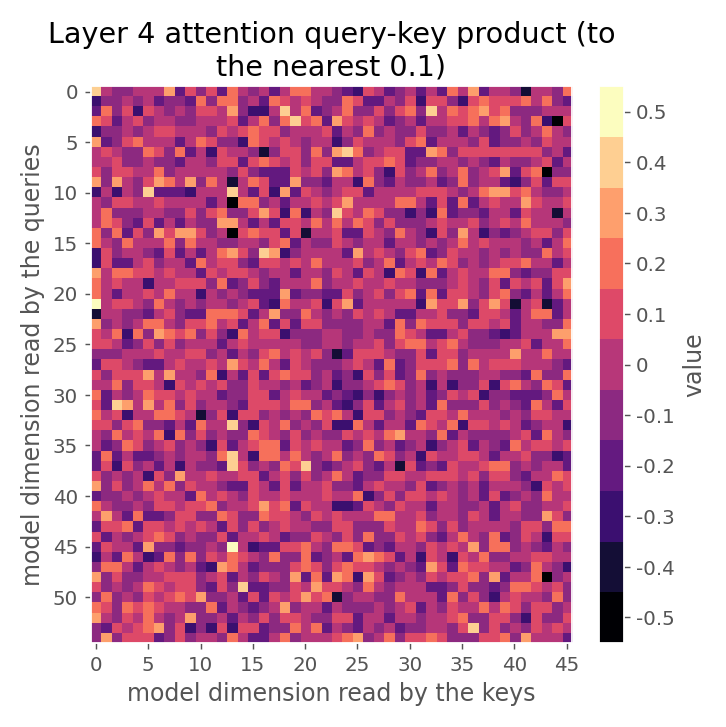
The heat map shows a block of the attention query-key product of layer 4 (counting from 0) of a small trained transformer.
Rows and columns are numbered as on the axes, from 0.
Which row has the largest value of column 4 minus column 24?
33
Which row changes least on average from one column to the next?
25
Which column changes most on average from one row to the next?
13
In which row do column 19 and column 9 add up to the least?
10
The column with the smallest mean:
22
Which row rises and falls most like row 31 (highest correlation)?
28
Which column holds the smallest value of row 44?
43
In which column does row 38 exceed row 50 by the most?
23
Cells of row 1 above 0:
18
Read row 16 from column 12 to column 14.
0.2 0.3 0.1
